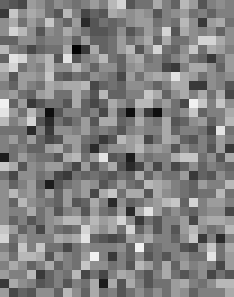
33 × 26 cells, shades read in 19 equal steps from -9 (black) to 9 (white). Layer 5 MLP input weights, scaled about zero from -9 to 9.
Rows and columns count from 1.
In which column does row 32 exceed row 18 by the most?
15
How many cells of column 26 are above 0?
17
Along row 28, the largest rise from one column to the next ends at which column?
16
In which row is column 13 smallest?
23
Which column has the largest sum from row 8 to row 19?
1
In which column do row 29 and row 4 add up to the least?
13
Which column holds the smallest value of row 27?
25
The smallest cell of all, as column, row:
9, 6
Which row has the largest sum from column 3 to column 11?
29
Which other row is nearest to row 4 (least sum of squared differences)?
30
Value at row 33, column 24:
0
